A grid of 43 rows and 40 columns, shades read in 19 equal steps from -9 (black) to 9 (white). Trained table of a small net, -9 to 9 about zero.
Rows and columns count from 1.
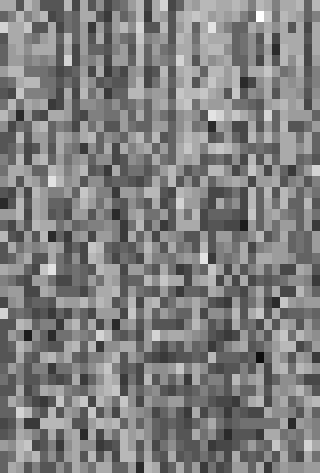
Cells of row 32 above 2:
9
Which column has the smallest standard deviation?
17
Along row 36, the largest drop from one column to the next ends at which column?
16
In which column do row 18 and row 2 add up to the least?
22
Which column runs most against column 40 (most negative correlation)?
14
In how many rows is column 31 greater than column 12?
15
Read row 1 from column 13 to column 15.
1 -4 -2
